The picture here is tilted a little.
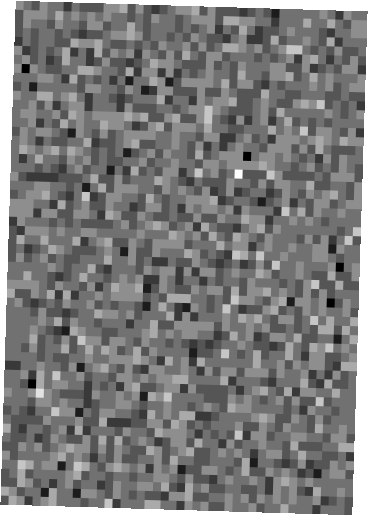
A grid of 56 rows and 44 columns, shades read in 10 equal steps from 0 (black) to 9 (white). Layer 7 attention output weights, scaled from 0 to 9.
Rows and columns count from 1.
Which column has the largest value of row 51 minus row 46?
10
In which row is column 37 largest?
14
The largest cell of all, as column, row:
29, 19
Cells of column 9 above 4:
17
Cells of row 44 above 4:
15
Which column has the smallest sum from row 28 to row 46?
18
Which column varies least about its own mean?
43
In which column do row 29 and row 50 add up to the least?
42
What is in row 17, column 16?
3
